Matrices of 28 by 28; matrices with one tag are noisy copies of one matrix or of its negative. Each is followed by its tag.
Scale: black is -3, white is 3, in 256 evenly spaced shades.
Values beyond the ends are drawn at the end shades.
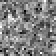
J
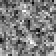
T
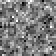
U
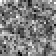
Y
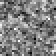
J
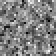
U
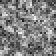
Y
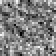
Y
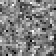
T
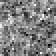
J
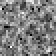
U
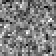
U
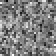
J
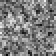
J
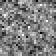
Y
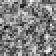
U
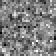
J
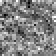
Y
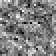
Y
